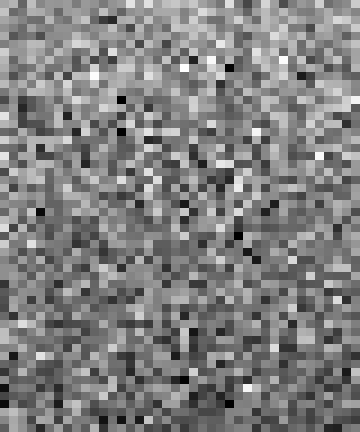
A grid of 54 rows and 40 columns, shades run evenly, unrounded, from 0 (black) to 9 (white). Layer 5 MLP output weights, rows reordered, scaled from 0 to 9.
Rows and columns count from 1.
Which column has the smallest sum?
19
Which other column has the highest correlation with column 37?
38
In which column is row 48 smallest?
21
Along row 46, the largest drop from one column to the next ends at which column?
25
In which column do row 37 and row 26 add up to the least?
16
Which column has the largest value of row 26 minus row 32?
28
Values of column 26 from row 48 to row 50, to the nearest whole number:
2 2 3
